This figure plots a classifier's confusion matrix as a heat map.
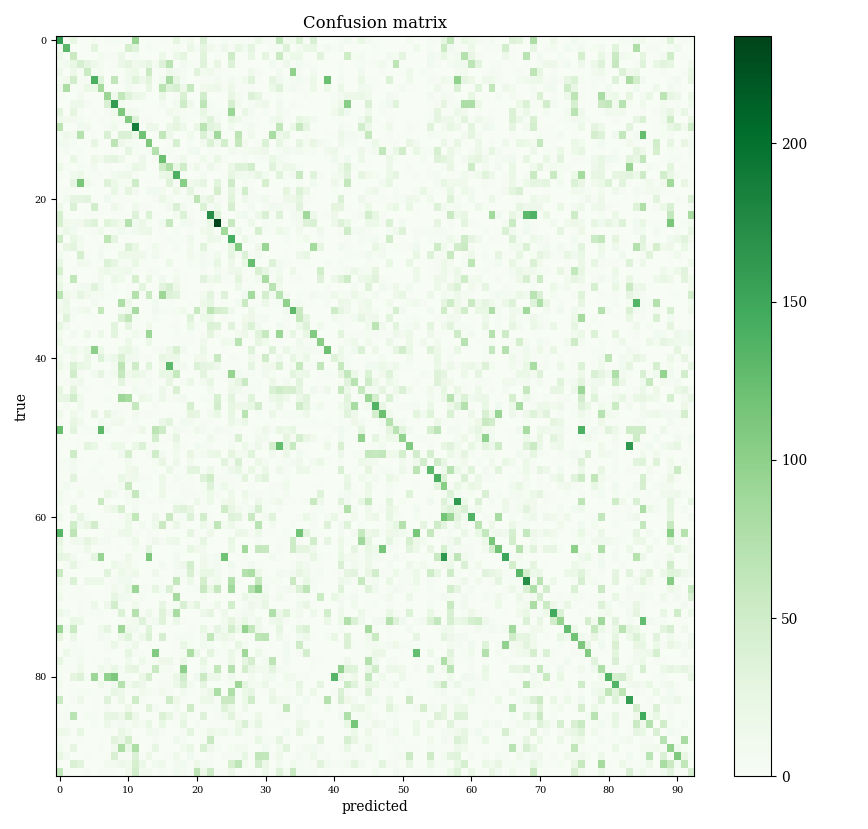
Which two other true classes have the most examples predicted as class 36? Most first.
22, 69
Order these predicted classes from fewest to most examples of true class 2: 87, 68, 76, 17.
87, 17, 76, 68
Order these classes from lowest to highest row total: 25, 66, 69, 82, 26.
66, 82, 25, 26, 69
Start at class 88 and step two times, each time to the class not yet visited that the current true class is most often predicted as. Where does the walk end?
79
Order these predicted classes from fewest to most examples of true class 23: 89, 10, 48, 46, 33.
33, 46, 48, 10, 89
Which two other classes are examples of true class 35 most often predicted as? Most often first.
76, 10
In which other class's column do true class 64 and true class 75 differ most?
47
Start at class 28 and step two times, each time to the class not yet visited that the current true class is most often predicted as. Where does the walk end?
56
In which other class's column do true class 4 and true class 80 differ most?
40
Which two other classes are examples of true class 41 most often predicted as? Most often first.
16, 69
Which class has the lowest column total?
53
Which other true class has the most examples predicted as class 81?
42
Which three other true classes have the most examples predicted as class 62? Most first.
50, 77, 48
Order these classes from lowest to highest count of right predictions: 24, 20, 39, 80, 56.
20, 24, 56, 39, 80
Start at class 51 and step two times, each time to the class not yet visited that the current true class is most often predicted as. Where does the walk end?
39
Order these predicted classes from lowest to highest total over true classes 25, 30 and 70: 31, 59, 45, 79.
31, 45, 79, 59
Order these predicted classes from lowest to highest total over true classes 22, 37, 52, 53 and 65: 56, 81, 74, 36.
74, 81, 36, 56
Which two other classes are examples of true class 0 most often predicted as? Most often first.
11, 69
